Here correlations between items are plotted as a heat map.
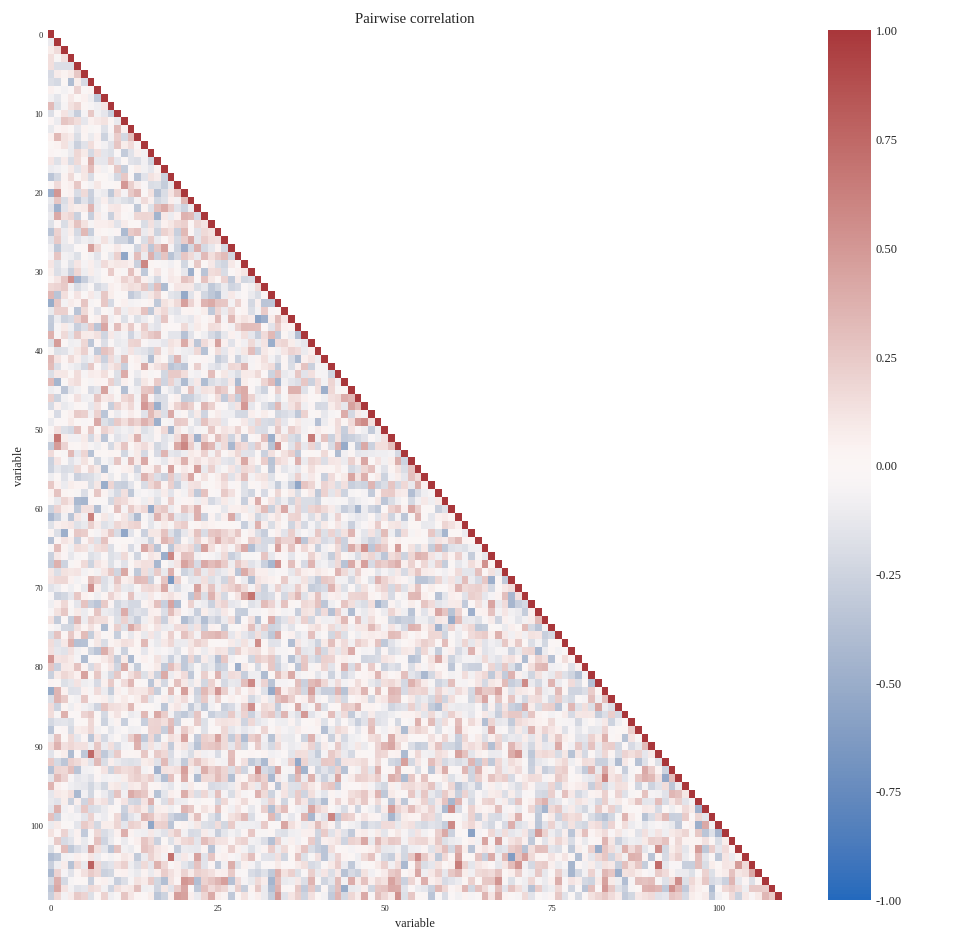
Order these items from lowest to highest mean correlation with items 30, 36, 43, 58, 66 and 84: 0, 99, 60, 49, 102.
99, 0, 60, 49, 102
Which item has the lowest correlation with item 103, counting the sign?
82
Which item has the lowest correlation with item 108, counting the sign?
44
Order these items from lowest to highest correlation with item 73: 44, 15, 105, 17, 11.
17, 44, 15, 105, 11
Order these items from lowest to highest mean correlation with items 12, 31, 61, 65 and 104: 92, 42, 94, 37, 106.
92, 42, 106, 94, 37
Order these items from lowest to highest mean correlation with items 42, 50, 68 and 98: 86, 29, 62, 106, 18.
18, 62, 106, 86, 29
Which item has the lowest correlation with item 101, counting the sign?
63
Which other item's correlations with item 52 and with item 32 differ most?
34
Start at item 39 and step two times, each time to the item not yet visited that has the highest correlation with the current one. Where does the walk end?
1
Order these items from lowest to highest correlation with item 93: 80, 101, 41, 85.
80, 41, 85, 101
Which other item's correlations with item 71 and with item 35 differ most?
30
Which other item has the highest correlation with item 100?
60
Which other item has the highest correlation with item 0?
79
